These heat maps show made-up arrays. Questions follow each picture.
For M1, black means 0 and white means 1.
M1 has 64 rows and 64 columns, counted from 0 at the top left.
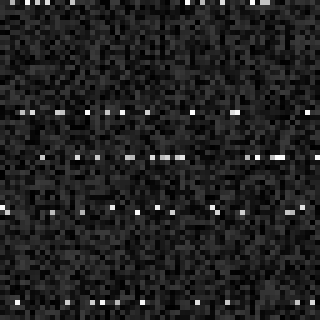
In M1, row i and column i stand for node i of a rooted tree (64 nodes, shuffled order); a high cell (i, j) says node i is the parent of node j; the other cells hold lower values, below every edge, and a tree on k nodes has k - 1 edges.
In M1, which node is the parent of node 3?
60
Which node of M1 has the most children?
31
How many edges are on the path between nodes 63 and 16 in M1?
4
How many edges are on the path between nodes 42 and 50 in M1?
3
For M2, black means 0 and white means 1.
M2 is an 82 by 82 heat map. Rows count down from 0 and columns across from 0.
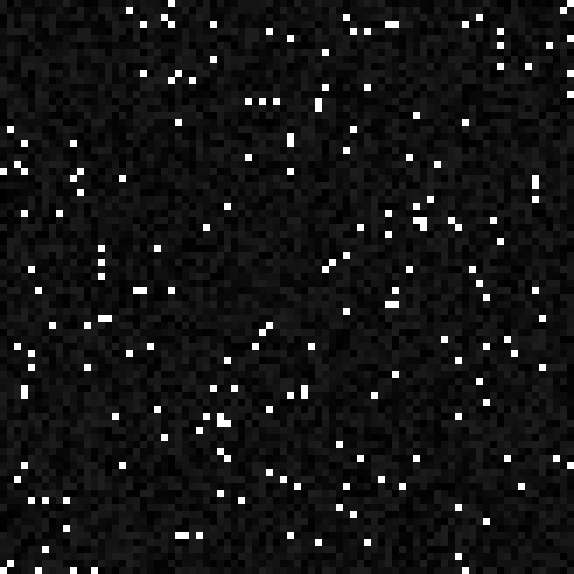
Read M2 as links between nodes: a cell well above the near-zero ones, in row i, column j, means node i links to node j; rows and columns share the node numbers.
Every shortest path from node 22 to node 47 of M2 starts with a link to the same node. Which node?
node 35
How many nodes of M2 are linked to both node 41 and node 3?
3
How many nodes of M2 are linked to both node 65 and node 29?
2
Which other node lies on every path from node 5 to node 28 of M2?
node 76
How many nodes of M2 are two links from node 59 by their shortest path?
7
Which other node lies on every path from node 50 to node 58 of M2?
node 4
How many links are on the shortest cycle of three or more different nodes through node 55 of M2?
3
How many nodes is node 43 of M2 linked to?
2
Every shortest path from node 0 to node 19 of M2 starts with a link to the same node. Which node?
node 24
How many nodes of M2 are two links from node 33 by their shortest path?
3
